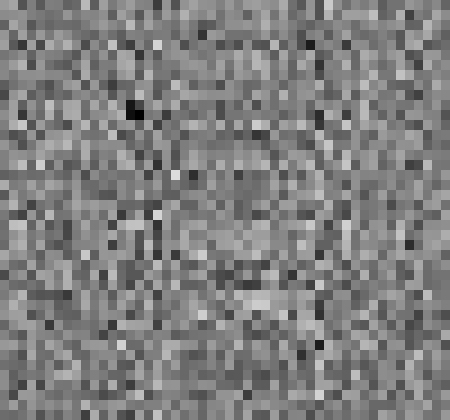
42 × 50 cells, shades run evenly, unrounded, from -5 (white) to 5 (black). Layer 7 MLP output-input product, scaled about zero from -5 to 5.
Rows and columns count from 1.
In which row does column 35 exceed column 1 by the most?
5
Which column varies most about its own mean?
36
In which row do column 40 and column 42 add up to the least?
2
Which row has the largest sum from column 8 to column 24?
40
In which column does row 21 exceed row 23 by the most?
39
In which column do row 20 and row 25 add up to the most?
13
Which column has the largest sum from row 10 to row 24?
18
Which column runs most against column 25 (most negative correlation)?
8
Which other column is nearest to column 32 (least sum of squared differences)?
12
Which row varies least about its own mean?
41
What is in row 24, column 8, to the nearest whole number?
2
